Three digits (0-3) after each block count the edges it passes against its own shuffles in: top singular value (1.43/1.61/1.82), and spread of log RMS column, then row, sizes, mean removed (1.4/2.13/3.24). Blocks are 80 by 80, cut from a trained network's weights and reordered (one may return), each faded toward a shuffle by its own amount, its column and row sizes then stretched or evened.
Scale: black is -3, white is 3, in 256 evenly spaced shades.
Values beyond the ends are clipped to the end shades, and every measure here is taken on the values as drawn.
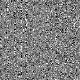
1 2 0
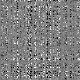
1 3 2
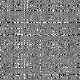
2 2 3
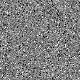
0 1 0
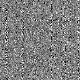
1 2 0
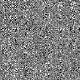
0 2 1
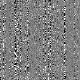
2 3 0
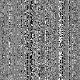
3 3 0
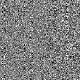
1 2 0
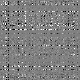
2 2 3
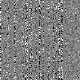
0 3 0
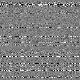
2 0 3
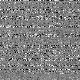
0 0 3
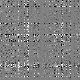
1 3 3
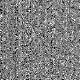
0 2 0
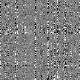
3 3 2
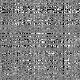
3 1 3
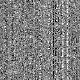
3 2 0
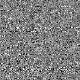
1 1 2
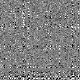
3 2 2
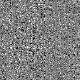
0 2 0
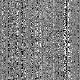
2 3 0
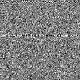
3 0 1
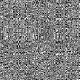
3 2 1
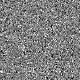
1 1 0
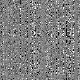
0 3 1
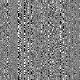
3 3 0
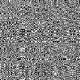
3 1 2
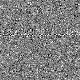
1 0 1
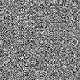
3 1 0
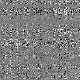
0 2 3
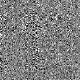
1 2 1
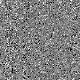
0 2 1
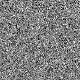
0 1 1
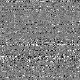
0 1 3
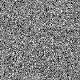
0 1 0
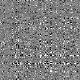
2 2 2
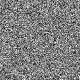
1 0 0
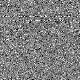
1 0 1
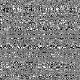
2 1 3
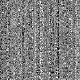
3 2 1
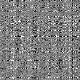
3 1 3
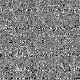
1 1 2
